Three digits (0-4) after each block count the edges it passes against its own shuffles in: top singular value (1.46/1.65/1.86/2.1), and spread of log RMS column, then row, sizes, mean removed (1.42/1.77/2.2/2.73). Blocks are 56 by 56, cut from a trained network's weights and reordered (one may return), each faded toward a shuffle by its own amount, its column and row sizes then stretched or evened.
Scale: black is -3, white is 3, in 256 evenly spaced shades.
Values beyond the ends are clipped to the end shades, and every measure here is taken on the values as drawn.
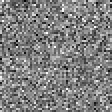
1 1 0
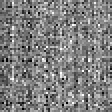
2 1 2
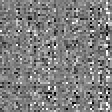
0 4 2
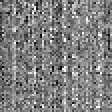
3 3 2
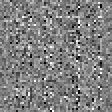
0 4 1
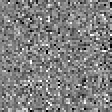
0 3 2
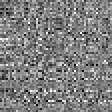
4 1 4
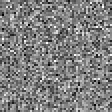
1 0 0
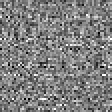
2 0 3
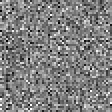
1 3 0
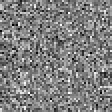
1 1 0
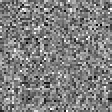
2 0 1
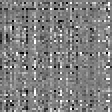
3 4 4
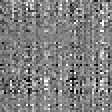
3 3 4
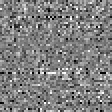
0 1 4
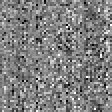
0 3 0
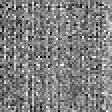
3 1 3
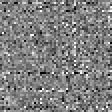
0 2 3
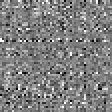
2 2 4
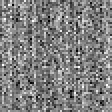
2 1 0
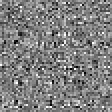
2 1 3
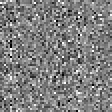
0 3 0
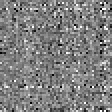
0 2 3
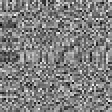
3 1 1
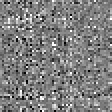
2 4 3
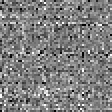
0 2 3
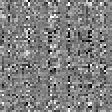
3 4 3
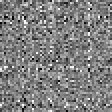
1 3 2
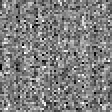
0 2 0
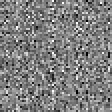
3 3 0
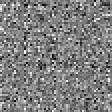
0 3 1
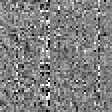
3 4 1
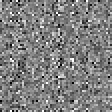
2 3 2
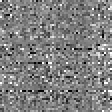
0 2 4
